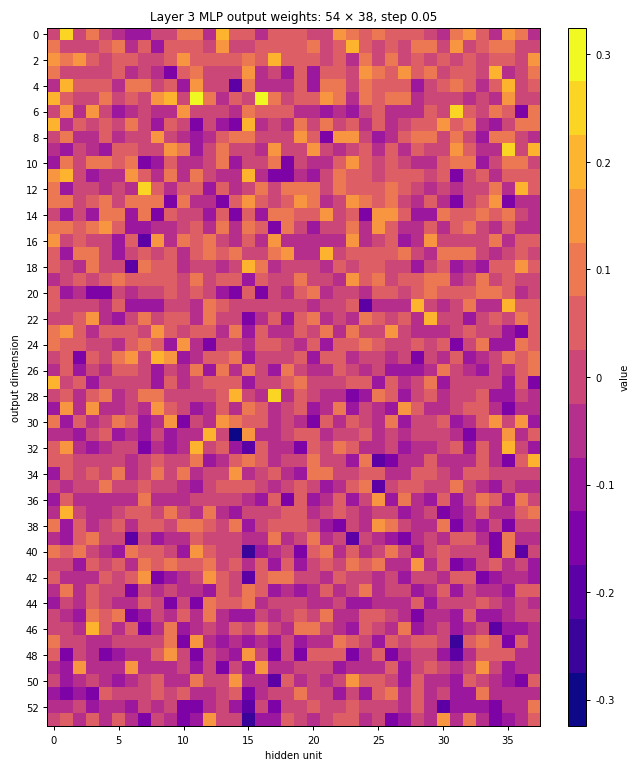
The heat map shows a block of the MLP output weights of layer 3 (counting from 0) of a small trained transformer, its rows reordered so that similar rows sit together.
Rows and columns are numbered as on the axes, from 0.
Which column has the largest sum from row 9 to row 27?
23
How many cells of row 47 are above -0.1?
30
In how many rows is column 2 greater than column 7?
18
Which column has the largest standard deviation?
15
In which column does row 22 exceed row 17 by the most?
29
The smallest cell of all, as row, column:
31, 14
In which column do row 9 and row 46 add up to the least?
34
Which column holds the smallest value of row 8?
21
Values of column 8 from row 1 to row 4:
-0.1 0 -0.05 0
